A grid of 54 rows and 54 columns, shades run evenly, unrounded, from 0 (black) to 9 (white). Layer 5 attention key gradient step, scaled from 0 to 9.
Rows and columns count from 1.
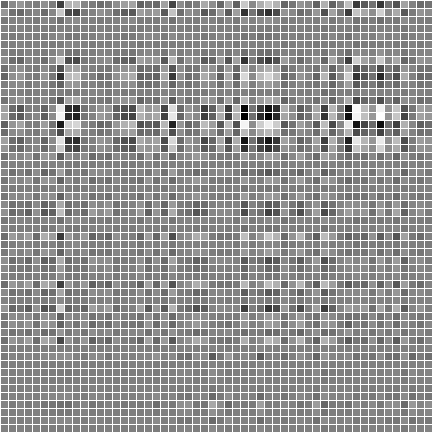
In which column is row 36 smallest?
8
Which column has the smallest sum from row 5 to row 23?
44
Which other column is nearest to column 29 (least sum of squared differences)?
17
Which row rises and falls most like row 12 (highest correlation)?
47
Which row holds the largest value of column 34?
16
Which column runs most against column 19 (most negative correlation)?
43
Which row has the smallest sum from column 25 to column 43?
15
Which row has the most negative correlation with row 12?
49
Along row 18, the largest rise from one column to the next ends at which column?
45
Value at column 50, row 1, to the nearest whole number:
3
